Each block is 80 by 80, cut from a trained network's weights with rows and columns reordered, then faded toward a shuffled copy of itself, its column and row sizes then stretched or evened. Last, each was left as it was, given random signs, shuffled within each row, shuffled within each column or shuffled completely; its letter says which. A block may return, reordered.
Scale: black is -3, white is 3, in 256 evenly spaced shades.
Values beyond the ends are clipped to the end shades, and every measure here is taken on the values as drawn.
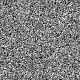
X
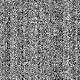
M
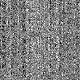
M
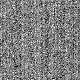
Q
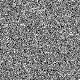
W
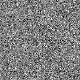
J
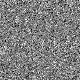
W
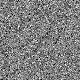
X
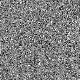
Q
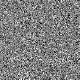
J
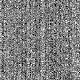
M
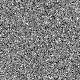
X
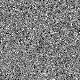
W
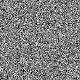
J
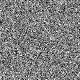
W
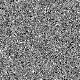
W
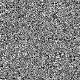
J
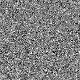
W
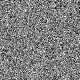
X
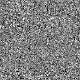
J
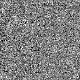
J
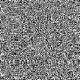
M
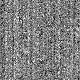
Q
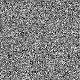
W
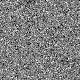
X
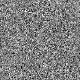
J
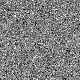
W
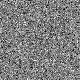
X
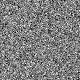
X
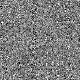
J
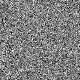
Q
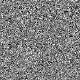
J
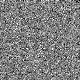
W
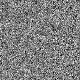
Q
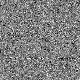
W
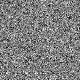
W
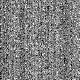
Q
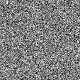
Q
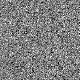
J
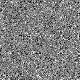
W
